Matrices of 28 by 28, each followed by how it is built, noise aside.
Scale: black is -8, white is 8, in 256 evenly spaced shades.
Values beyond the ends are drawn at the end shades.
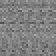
repeating columns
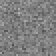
repeating rows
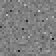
sparse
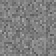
repeating rows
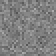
repeating columns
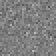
noise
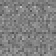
repeating columns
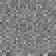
low rank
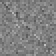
diagonal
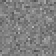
noise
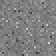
sparse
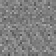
repeating columns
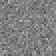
noise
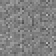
repeating rows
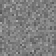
noise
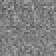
repeating columns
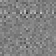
low rank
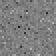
sparse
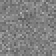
noise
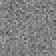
noise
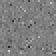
sparse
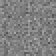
repeating rows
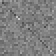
diagonal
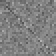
diagonal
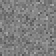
repeating rows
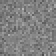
noise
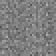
repeating rows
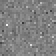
sparse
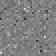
sparse
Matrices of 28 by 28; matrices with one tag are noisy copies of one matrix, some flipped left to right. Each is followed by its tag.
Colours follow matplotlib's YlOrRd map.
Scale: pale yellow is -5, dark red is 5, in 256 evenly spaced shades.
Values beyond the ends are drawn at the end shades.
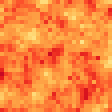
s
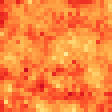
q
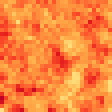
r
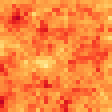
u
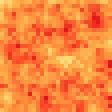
u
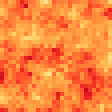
s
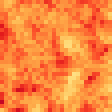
r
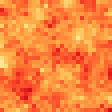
s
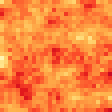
s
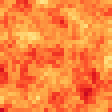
s
